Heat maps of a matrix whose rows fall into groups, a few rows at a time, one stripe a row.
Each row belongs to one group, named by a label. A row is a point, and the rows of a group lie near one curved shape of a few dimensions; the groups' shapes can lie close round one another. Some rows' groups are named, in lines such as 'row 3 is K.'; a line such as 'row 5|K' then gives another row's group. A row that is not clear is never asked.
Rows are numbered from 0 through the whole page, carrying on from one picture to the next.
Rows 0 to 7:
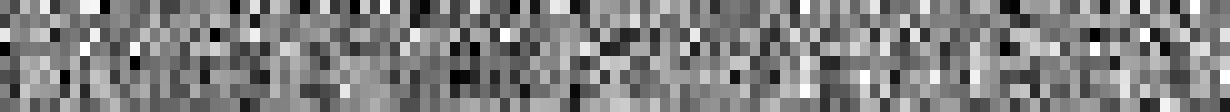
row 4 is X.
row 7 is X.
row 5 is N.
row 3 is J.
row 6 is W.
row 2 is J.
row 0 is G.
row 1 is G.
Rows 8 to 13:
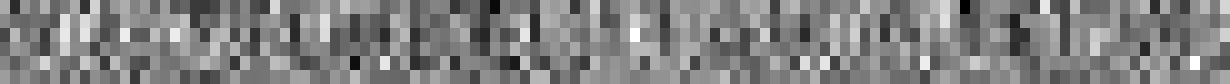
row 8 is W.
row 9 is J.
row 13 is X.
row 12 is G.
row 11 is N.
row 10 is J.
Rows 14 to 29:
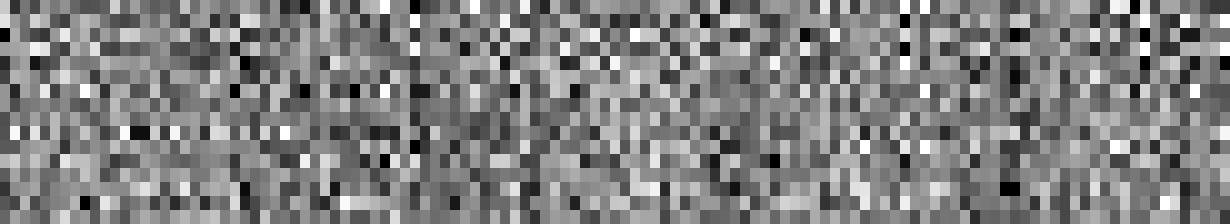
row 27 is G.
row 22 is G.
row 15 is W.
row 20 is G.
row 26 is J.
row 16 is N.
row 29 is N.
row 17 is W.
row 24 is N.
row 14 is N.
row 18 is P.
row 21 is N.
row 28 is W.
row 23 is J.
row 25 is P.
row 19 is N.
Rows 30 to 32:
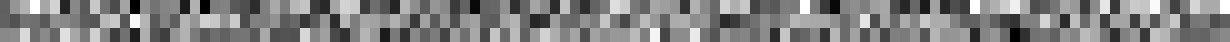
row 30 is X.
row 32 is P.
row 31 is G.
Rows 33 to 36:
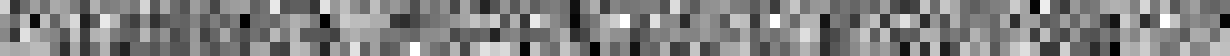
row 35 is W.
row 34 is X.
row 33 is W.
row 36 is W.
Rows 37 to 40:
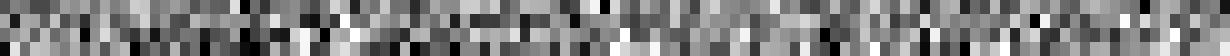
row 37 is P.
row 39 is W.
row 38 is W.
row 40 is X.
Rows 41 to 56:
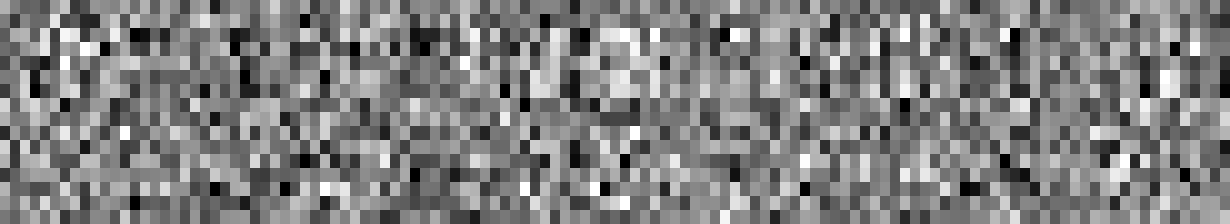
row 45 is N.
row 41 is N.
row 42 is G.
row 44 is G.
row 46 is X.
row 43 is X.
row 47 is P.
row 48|W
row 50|J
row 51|X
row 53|N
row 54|W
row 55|X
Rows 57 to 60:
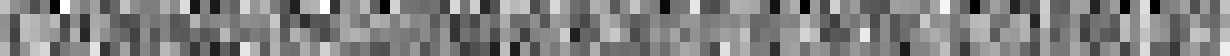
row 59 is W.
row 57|J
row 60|W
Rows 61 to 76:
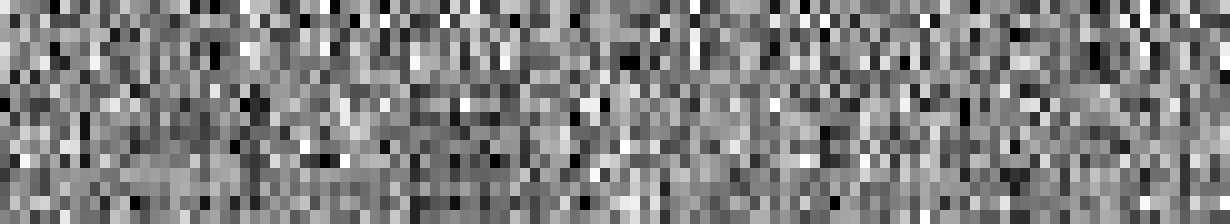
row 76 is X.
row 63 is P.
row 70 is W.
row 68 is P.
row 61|J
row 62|G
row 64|J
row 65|J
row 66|X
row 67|G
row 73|N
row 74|N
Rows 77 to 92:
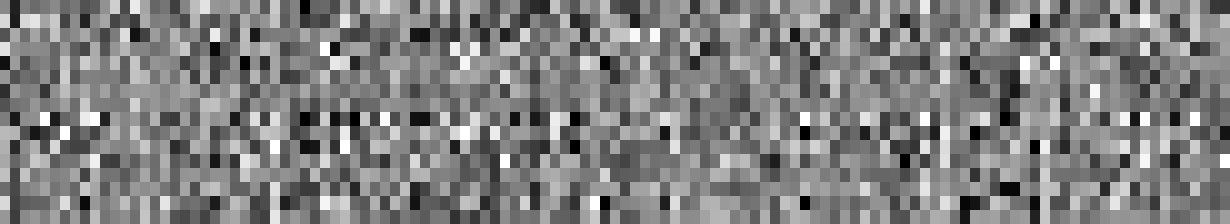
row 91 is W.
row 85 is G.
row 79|G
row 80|J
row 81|P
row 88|W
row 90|G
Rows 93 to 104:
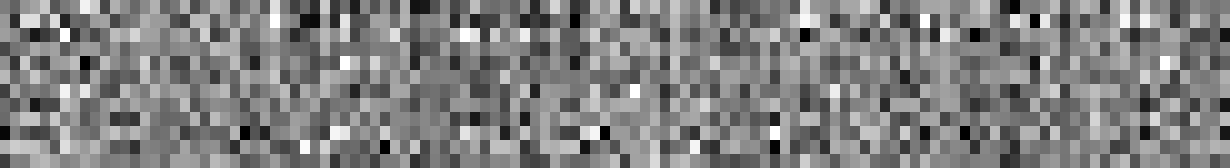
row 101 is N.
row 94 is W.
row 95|N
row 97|W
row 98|W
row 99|J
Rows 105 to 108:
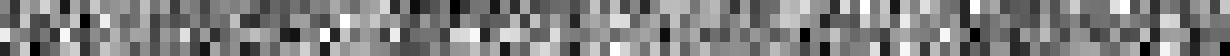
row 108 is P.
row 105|N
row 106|W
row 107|J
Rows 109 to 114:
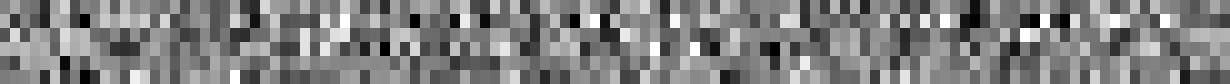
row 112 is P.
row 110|W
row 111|P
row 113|N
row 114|G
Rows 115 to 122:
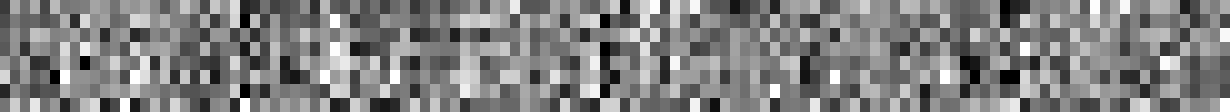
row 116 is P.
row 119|W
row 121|P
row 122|J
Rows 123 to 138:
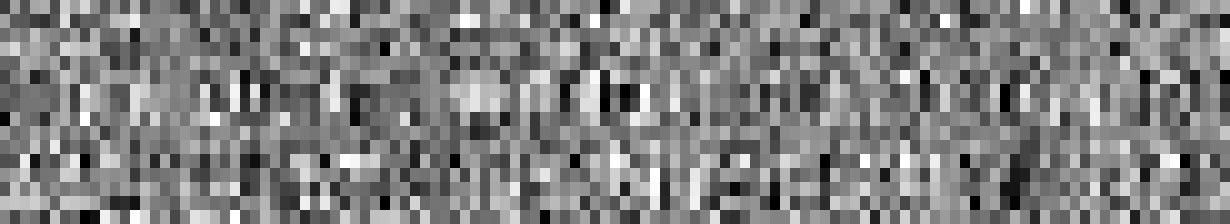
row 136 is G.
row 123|P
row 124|N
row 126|P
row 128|P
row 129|P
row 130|P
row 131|J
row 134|W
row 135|P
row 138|G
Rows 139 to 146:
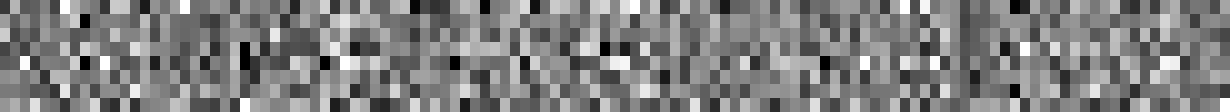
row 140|W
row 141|N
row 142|P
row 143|W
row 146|J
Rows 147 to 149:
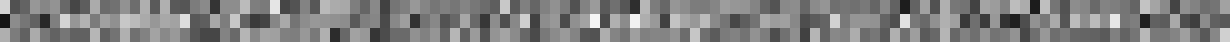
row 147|W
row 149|J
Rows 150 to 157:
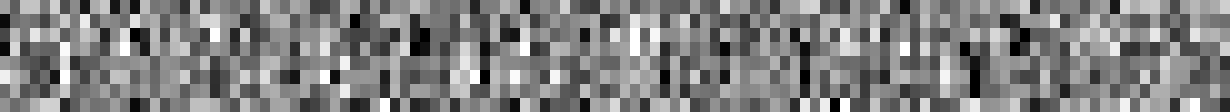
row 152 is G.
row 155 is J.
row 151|J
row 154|N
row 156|N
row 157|G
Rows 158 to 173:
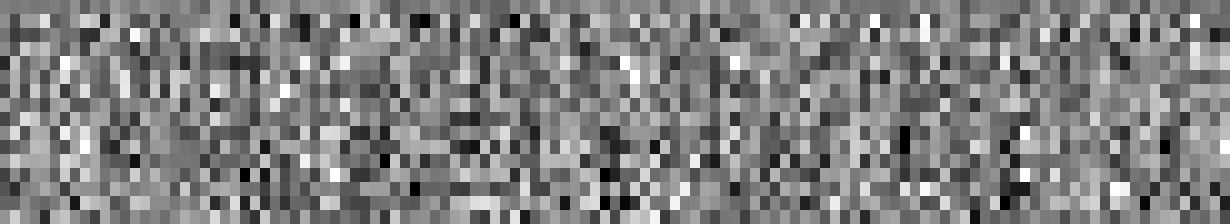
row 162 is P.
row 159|G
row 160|G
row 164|J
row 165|N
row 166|N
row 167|P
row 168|J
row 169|P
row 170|P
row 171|N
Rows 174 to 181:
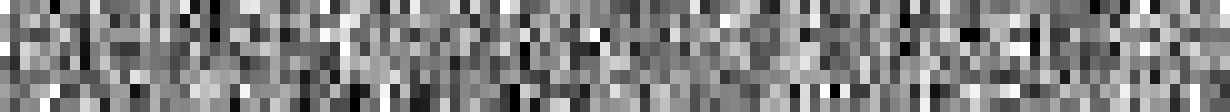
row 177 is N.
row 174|J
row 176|W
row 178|W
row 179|G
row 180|G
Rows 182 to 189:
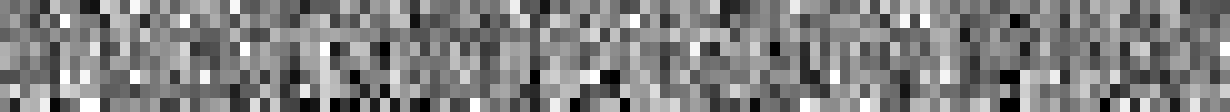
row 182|G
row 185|J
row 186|J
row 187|J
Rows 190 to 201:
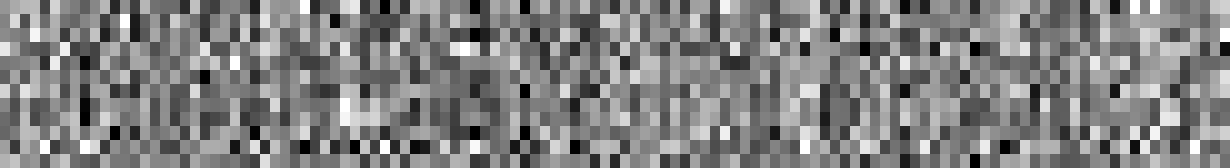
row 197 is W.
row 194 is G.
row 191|J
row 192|X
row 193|N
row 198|W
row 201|N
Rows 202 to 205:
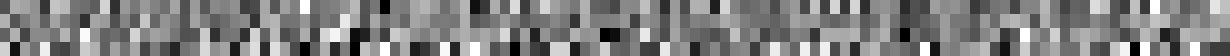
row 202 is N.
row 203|N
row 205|G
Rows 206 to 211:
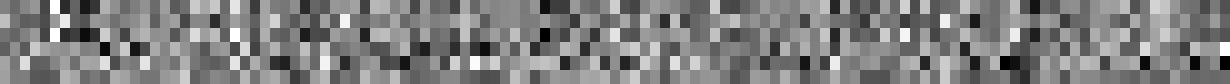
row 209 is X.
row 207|N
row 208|G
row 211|X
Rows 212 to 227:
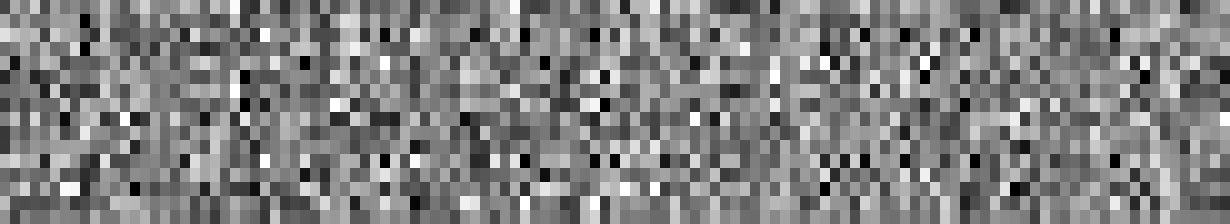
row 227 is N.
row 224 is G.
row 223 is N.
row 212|G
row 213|W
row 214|N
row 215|W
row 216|G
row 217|P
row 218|G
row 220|J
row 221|J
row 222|G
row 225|P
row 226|N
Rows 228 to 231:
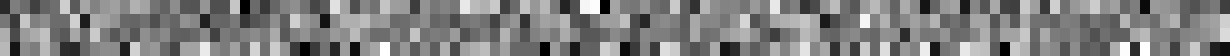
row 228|P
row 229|W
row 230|W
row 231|G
